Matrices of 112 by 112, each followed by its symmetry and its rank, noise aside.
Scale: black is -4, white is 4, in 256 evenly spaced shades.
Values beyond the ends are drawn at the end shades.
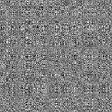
antisymmetric, rank eight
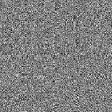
antisymmetric, rank twelve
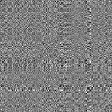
symmetric, rank six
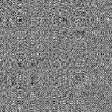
symmetric, rank eight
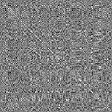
symmetric, rank eight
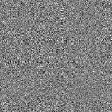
antisymmetric, rank twelve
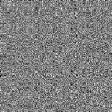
no symmetry, rank twelve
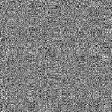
no symmetry, rank twelve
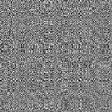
antisymmetric, rank eight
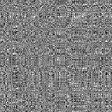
no symmetry, rank eight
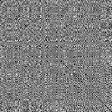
symmetric, rank eight
